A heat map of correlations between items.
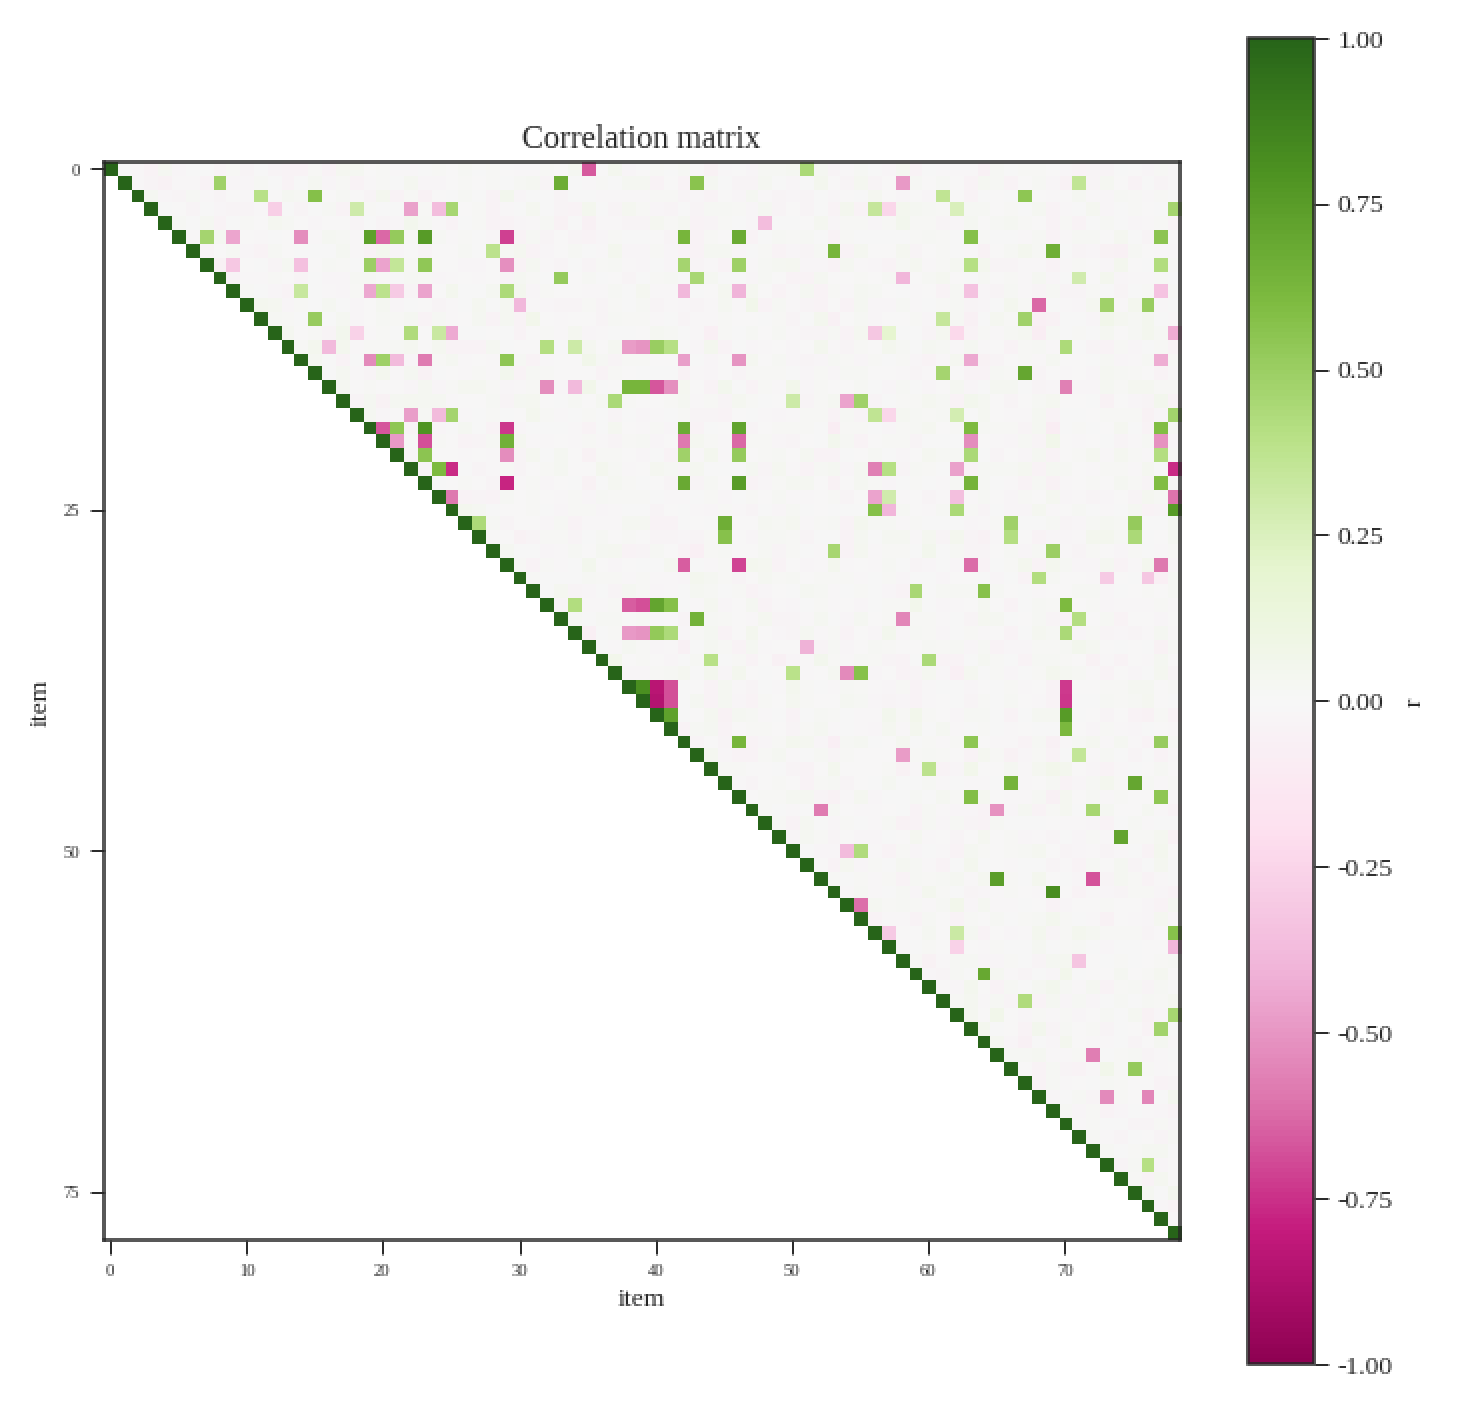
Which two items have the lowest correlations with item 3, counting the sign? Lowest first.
22, 24
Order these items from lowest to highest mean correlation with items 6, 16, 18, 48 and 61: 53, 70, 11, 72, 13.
70, 13, 72, 11, 53
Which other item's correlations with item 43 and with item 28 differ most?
33
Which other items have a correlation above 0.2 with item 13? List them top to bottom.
32, 34, 40, 41, 70
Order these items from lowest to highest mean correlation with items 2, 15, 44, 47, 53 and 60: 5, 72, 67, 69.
5, 72, 69, 67
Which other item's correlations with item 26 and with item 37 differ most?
45
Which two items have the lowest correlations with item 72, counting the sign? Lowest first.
52, 65
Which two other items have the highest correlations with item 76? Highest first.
10, 73
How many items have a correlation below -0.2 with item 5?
4
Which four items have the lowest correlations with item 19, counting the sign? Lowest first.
29, 20, 14, 9
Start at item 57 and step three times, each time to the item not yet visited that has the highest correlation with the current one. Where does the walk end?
12
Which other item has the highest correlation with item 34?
40
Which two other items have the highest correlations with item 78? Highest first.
25, 56
